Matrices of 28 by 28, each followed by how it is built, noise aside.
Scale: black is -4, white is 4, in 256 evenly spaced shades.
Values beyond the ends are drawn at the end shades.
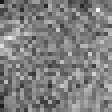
smooth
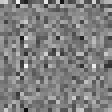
low rank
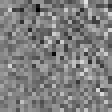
upper triangular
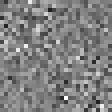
block diagonal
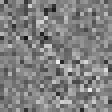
block diagonal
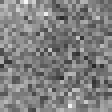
smooth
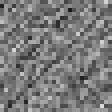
Hankel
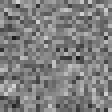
blocks
